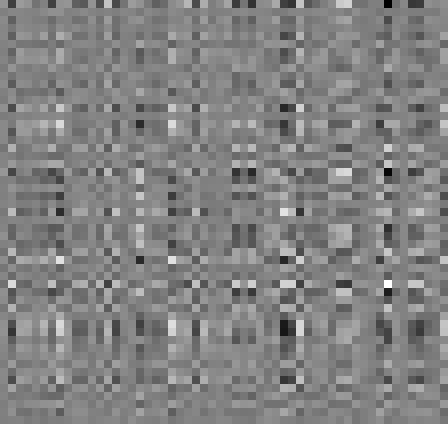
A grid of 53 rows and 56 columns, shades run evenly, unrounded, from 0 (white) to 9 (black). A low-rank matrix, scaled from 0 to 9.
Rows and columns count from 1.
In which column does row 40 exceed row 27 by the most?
36
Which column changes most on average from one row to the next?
49
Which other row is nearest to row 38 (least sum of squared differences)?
11
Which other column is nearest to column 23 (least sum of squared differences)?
4
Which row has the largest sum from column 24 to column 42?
22
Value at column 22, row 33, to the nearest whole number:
1
